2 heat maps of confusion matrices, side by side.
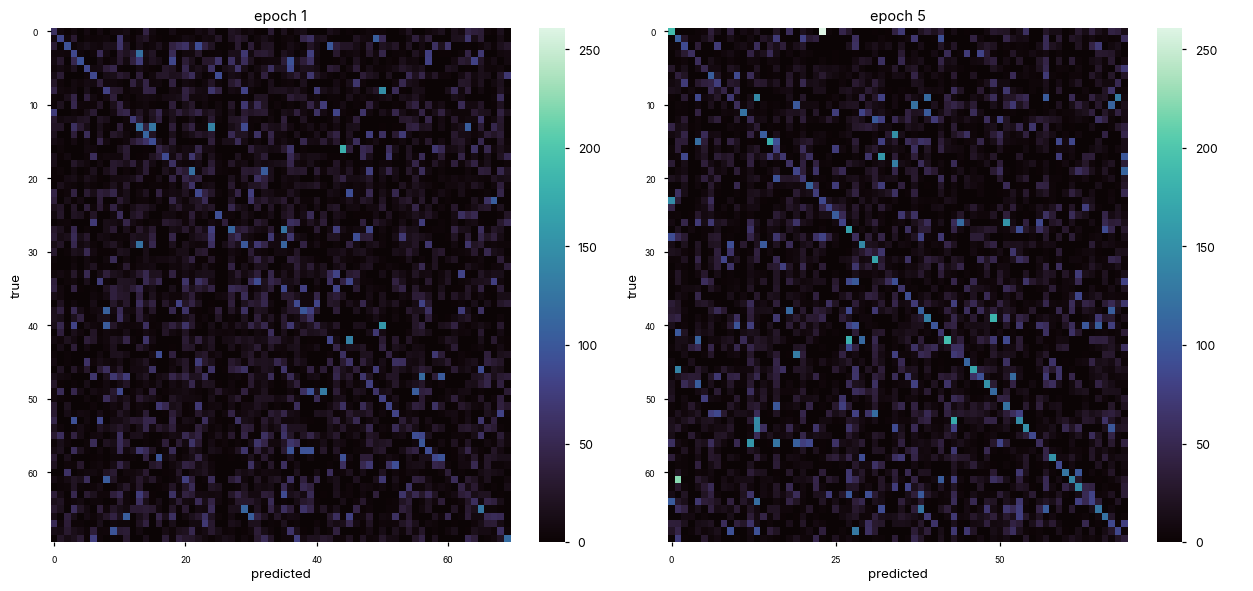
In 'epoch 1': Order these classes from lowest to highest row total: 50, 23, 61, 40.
50, 23, 61, 40
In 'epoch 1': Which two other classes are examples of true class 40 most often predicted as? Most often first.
50, 8
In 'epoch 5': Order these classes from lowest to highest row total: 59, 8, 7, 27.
59, 8, 7, 27
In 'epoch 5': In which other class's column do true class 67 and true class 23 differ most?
0
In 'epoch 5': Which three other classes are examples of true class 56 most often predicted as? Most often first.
12, 16, 19
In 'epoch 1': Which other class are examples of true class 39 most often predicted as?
10
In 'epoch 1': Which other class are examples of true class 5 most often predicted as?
36
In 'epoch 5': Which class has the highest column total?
43
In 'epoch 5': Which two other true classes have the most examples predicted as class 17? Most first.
32, 46
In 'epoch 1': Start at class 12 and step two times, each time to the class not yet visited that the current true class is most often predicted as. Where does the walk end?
29
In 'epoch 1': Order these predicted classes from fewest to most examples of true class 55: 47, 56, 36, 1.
47, 36, 1, 56
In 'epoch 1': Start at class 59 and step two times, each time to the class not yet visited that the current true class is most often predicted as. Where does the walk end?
68
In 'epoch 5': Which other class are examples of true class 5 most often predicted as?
69
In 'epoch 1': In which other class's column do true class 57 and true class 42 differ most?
45
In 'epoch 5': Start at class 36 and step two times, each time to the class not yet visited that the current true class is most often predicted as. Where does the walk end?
34
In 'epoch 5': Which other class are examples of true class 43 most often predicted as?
27
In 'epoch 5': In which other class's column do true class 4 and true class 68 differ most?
28
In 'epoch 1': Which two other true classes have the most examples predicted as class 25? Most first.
6, 4
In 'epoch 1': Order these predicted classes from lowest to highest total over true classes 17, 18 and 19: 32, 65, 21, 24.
65, 24, 32, 21
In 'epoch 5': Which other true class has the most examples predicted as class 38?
65
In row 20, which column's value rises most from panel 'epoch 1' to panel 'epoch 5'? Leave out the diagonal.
16
